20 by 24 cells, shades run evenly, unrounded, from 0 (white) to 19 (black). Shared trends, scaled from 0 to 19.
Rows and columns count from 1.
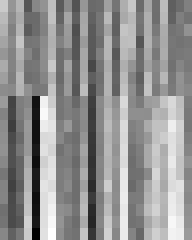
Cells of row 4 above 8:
14
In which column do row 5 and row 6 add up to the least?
7
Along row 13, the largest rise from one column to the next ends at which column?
5
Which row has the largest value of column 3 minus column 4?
19
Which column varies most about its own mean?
22
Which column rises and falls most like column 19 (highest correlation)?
11
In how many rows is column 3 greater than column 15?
12
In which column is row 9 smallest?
6
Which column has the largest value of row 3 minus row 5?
4
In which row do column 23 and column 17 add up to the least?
20
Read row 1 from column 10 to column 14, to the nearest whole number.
13 8 11 11 7
